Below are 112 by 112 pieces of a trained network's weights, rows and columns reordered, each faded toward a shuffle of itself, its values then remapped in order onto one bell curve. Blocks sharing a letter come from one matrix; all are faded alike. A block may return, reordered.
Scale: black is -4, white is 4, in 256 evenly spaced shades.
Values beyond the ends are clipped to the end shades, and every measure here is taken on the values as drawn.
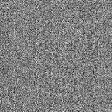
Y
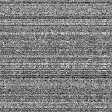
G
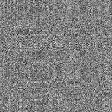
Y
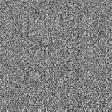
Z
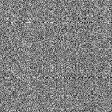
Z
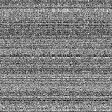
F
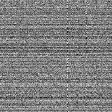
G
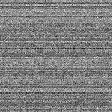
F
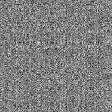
Z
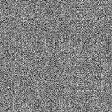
Y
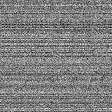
F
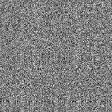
Y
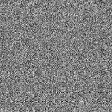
Y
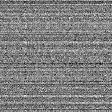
G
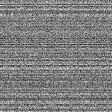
F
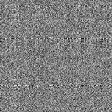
Z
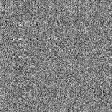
Y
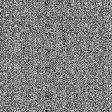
Z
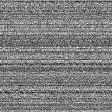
F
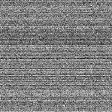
G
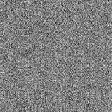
Y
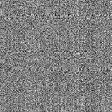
Z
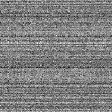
G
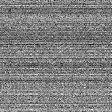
G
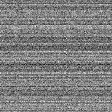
F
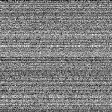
F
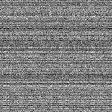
F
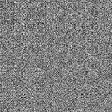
Y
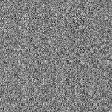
Z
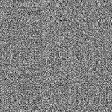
Y
